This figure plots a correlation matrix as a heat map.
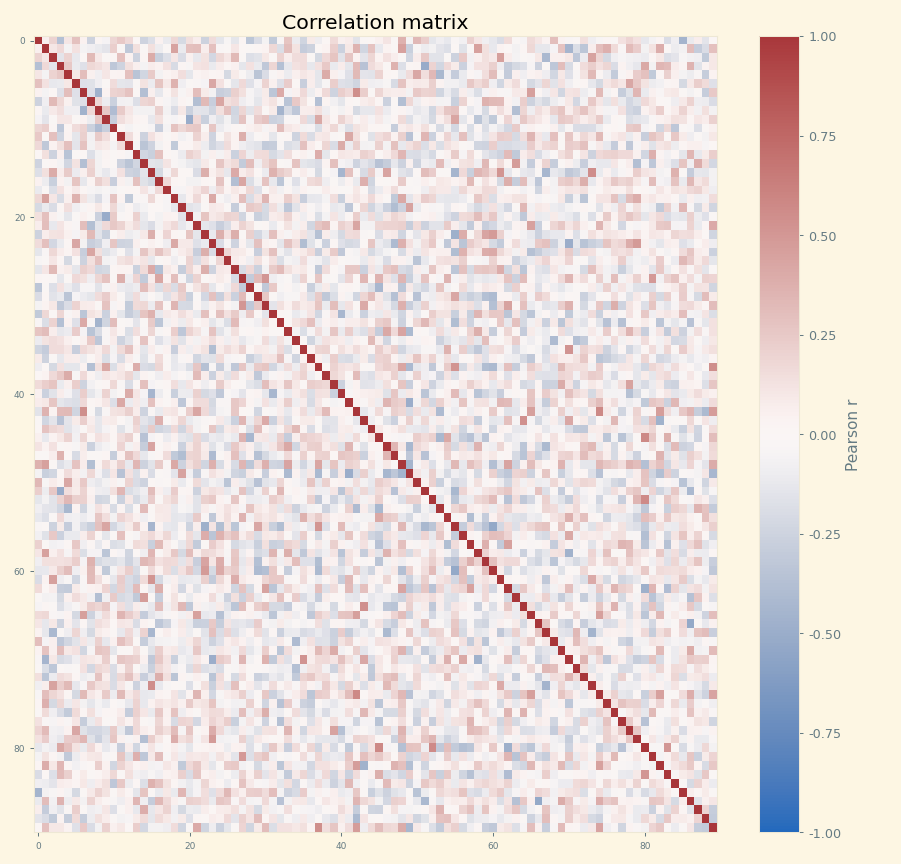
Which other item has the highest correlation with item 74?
42
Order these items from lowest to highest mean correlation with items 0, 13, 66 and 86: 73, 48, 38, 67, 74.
73, 38, 67, 74, 48
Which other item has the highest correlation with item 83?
80
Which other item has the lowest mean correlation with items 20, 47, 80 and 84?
64
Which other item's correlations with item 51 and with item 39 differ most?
69
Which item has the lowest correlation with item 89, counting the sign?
49
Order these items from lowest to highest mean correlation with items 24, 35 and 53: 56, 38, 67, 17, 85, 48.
48, 67, 38, 17, 85, 56
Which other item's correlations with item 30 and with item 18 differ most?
70
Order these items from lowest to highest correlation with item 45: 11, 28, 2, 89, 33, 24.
28, 33, 24, 2, 11, 89
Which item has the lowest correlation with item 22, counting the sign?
55
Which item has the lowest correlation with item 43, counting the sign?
82
